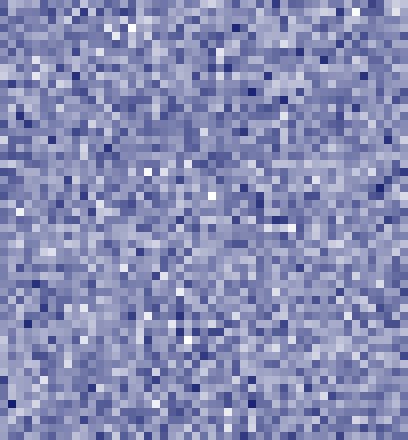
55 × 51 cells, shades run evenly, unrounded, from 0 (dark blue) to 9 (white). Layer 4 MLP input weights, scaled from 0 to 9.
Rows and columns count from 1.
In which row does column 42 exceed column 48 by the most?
24
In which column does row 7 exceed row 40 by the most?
28
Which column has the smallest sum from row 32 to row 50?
19
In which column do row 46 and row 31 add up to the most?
9
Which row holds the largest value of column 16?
34
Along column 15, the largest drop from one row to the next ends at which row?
6
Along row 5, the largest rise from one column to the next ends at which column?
15
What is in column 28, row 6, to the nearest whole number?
3
